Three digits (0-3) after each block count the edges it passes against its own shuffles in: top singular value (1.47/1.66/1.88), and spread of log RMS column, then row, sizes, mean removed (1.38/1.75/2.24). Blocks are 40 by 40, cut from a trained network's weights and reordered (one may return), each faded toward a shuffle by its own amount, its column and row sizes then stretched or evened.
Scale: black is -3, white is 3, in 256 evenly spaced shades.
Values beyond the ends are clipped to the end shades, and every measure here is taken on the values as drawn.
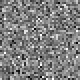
0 0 0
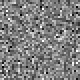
0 1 0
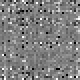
0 2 3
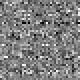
0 1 3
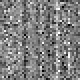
1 2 0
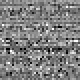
1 0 2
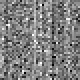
1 0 0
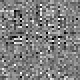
2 3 2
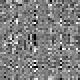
3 3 2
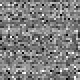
0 1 1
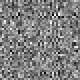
3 2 1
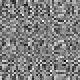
3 1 2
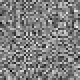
3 0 0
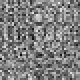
3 0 0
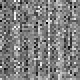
2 3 0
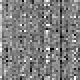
2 3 2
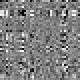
3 3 3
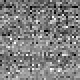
0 0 2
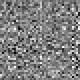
2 2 2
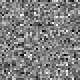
0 0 2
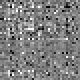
0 2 3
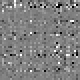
0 2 3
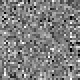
1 2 1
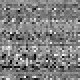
1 1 3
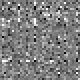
1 3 2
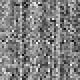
2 0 1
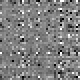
0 3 2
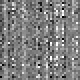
2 3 2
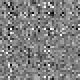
2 3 2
